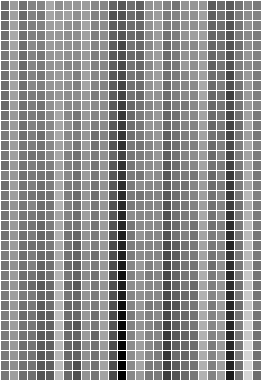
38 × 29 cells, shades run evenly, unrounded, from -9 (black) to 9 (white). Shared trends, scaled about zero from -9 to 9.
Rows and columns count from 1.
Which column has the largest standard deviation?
14
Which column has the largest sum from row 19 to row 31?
28
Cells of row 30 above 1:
8
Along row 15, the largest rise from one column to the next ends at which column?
15
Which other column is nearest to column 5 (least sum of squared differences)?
20
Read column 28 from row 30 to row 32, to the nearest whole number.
5 5 5
